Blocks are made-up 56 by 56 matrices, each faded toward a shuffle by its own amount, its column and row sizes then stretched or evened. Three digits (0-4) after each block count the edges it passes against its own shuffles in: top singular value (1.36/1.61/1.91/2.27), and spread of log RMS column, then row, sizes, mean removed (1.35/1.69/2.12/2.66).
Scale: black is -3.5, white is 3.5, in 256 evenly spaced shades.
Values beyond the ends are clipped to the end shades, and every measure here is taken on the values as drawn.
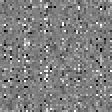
1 4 3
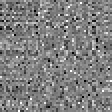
3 0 0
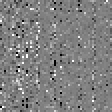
1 4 0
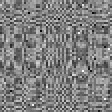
4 0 0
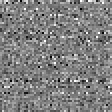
1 0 4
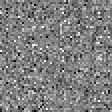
2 2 0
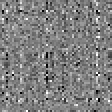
3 3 3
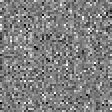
3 1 1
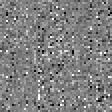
1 3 1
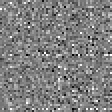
3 2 2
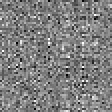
3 3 0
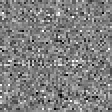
1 0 3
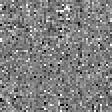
0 2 1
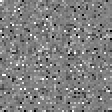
0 1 3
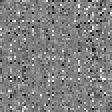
1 4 2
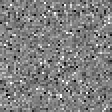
0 0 1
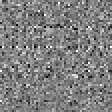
2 1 3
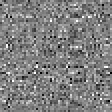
3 0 3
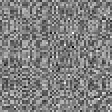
4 0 1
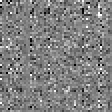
2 4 2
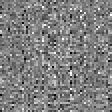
3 3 0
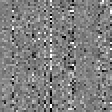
3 4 0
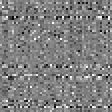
4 0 4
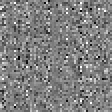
0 4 1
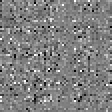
1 3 3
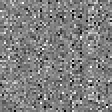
3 2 1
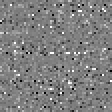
0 0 3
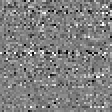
1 1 4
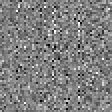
3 3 0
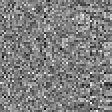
3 2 0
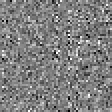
2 3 1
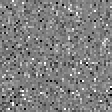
0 1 1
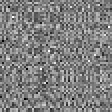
4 0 0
